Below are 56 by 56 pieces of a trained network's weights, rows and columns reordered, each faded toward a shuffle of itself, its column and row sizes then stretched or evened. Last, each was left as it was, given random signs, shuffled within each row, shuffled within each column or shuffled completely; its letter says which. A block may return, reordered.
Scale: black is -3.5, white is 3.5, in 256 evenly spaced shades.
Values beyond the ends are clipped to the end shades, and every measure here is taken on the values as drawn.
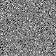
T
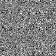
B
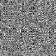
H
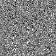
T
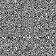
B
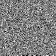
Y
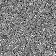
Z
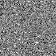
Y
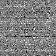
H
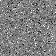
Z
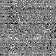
H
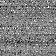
Y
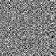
H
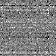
H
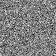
Z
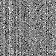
T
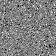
Z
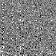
B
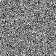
Z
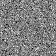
Z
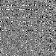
B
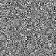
H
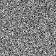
T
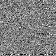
Y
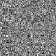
H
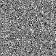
T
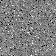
Z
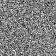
Z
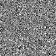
B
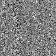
T
